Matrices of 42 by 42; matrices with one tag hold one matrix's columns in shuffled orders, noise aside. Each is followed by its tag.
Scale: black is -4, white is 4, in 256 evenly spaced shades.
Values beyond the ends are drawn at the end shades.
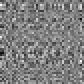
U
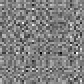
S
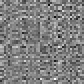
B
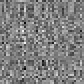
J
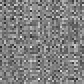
B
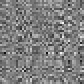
S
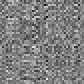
B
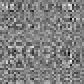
U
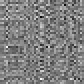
B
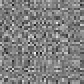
S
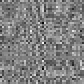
J
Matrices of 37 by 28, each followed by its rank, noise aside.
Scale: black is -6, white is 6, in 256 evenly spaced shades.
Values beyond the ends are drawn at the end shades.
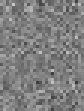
six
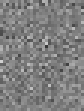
eight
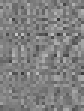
four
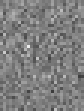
eight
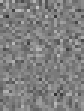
six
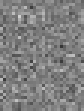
six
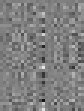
three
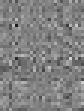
four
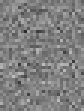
six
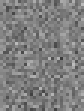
eight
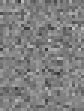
eight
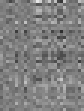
three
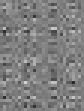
three
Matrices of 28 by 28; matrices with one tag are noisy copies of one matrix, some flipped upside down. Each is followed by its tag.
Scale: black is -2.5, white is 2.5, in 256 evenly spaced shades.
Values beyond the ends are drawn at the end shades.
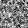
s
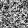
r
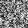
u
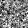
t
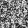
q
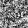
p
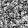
p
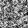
p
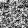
r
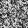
t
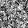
q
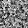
t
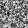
t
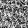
s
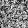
q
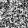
r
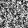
u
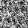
s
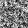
p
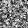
t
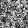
q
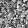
u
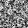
u
